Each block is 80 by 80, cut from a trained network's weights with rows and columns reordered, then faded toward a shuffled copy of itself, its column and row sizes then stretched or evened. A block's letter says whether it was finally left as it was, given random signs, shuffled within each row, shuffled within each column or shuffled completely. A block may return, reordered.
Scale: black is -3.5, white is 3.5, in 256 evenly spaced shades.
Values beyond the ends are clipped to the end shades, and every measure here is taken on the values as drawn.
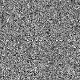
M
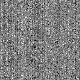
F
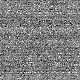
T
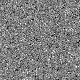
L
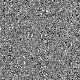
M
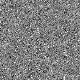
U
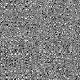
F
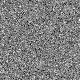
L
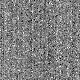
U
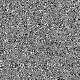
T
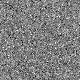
L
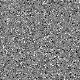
M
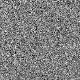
M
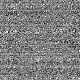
F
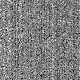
U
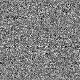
T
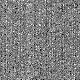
F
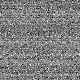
T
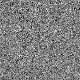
M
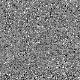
M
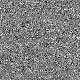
T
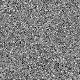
T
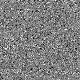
T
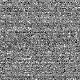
F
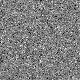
L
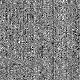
F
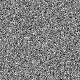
L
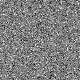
L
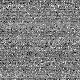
T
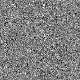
M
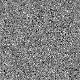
M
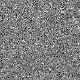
M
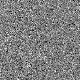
U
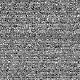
F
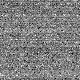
T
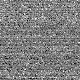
T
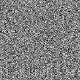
F
